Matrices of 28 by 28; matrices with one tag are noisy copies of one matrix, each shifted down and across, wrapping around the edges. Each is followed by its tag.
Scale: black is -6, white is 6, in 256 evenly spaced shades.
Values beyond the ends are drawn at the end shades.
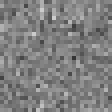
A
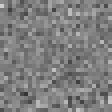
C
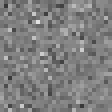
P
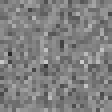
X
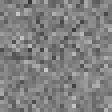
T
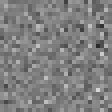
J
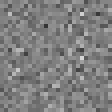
J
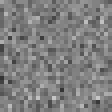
X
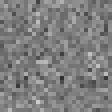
T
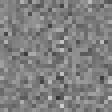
J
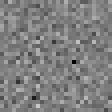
J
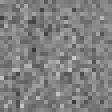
X
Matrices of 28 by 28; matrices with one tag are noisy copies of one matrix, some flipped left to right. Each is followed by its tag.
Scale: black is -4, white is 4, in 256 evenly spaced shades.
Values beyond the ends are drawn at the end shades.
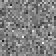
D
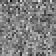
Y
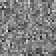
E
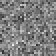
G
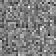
D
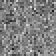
Y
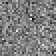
G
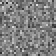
D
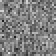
E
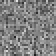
Y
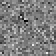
G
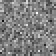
E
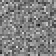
D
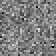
G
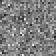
G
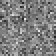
G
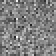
Y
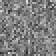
E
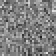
E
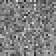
Y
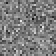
G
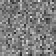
Y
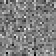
Y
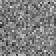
D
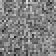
E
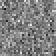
E
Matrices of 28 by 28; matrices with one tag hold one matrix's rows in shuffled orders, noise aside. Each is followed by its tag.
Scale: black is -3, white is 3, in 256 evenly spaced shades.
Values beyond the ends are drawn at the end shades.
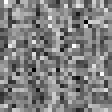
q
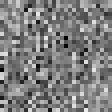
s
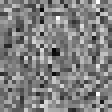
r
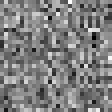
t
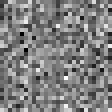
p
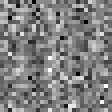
q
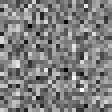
s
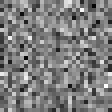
p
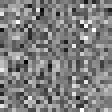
s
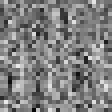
q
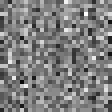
p
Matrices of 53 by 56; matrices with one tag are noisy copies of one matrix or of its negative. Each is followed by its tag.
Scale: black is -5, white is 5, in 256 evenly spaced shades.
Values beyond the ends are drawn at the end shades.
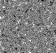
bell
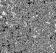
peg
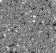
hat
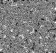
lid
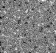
bell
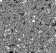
hat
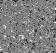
lid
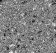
hat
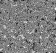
lid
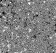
peg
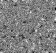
lid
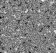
bell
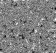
lid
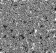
lid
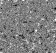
lid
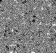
hat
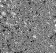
peg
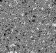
hat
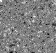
hat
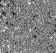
peg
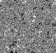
hat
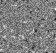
lid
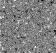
bell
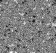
hat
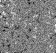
peg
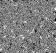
lid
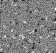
lid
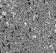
peg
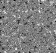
bell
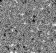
hat
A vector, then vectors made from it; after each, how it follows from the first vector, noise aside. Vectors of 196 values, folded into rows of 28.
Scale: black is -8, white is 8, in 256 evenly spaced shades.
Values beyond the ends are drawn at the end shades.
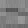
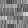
wrapped around, negated, scaled up.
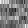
wrapped around, negated, scaled up.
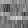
reversed, negated, scaled up.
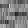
wrapped around, scaled up.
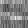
reversed, negated, scaled up.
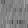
wrapped around, partly zeroed.
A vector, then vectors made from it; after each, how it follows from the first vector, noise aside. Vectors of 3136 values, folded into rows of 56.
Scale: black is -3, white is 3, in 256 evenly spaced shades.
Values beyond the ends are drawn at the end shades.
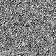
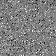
reversed, negated, partly zeroed.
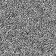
wrapped around, negated, shrunk.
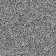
shrunk.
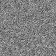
wrapped around, negated, shrunk.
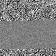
reversed, partly zeroed.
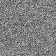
shrunk.
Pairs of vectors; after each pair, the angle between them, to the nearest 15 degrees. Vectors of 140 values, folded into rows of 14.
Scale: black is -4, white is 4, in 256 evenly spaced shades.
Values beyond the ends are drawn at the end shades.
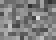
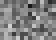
30 degrees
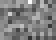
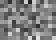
120 degrees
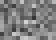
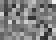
60 degrees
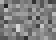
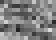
135 degrees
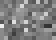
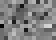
165 degrees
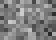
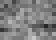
45 degrees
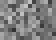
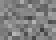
90 degrees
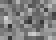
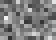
30 degrees
